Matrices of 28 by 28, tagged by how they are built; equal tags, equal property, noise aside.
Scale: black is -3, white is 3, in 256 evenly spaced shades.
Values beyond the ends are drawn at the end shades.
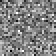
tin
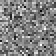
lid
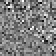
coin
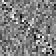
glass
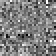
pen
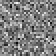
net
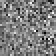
coin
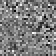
coin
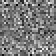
tin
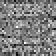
net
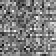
net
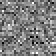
pen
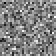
lid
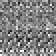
tin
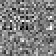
pen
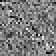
glass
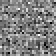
net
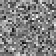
lid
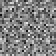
tin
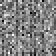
net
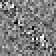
glass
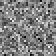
tin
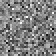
lid
